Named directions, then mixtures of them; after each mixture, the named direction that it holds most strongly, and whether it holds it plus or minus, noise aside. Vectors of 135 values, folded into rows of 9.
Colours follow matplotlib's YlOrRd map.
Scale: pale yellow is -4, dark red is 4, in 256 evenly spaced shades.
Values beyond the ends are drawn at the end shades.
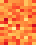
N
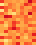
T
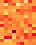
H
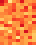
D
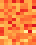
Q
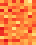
T, minus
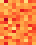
N, plus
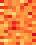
T, plus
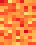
D, plus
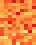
Q, plus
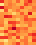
T, plus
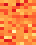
H, minus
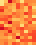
D, minus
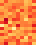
N, plus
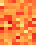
D, minus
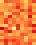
N, plus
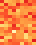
H, minus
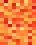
N, plus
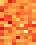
D, minus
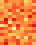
N, plus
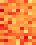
T, minus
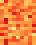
N, plus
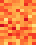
N, minus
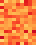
T, plus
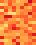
T, plus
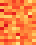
T, minus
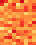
D, plus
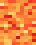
T, plus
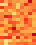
T, plus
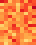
T, plus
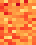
H, minus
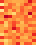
T, plus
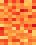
Q, plus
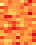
T, plus
